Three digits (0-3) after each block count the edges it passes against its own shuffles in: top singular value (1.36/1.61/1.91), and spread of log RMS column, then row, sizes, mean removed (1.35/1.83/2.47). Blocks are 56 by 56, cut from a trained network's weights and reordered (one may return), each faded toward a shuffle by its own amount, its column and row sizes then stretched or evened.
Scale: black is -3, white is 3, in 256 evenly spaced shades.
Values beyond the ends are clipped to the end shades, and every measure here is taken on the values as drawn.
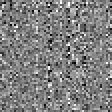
1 3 1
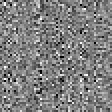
2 3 0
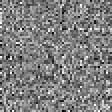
2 2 1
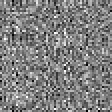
3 3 0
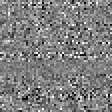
1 1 3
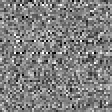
3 1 2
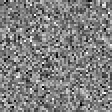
1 1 0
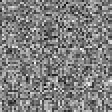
3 0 1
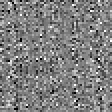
1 3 1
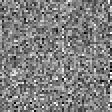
0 2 0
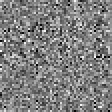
2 2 1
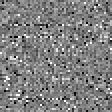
2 0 1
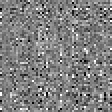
2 3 1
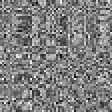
3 1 1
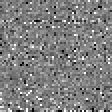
1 0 2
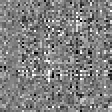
2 3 2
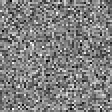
2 0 0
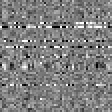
3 1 3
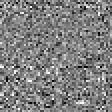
2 2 2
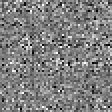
0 1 3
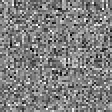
2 0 0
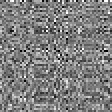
3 2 2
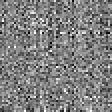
3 1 2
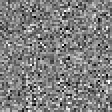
1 2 1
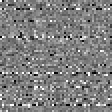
2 0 3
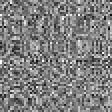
3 2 1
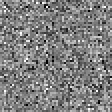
0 2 2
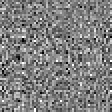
3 3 2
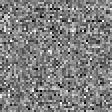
1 1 2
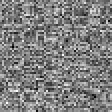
3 0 0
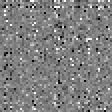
1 2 1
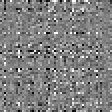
2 3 3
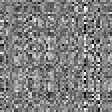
3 3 0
